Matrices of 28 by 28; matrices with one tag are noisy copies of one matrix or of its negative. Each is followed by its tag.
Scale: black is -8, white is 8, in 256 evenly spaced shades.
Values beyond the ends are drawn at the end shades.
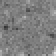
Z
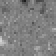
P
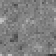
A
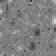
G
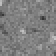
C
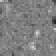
G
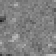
A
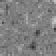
G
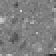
A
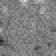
P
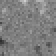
P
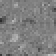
A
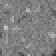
Z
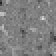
C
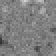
P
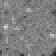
Z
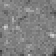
Z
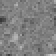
A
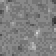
G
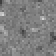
C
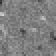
C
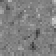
G
